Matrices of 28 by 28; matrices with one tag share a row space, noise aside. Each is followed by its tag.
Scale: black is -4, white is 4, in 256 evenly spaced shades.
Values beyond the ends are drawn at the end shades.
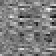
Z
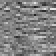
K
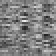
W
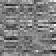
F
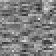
W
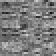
W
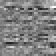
F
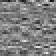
W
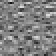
Z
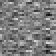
Z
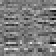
F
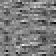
K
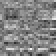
F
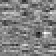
W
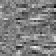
K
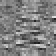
K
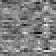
W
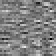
W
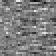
K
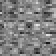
Z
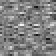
Z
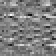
Z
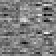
W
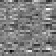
Z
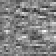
K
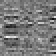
F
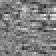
K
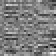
F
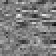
K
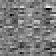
Z
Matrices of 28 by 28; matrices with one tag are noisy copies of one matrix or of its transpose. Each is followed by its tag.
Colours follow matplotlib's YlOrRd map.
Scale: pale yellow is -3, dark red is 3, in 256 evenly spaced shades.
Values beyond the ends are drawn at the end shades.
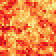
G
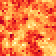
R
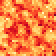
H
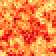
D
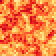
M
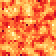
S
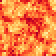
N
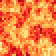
R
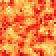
S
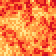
G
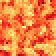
S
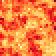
R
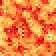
H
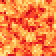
H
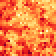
G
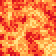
R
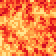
G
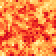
D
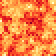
N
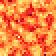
H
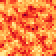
H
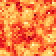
N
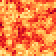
N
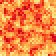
M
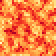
H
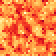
H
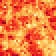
R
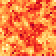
D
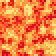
S
